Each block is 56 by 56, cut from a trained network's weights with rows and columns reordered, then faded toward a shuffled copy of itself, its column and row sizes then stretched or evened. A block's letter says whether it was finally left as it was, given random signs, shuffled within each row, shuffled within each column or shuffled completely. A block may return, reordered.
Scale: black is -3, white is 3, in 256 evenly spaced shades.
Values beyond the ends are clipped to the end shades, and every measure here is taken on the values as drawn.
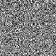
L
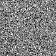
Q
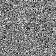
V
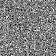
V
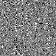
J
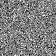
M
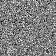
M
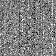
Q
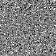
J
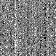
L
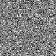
L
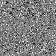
V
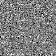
J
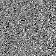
J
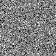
Q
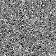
Q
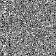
J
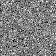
V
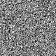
Q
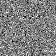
V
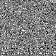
J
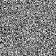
L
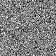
V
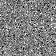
M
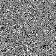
J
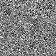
V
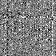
L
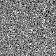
Q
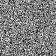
M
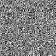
L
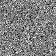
M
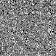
J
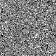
Q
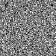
L
